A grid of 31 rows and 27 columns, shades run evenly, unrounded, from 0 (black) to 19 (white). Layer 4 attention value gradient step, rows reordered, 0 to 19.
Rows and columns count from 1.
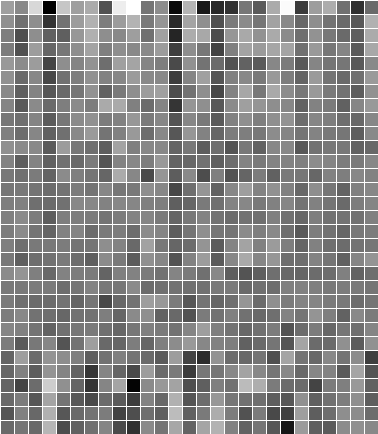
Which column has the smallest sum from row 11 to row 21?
13
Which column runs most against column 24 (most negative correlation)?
15
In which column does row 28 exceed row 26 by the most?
18
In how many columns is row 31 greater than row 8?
9
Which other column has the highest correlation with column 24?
21
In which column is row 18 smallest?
16
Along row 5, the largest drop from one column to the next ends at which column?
4
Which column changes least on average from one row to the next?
24
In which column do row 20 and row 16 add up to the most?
2
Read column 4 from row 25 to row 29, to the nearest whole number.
10 11 11 15 12
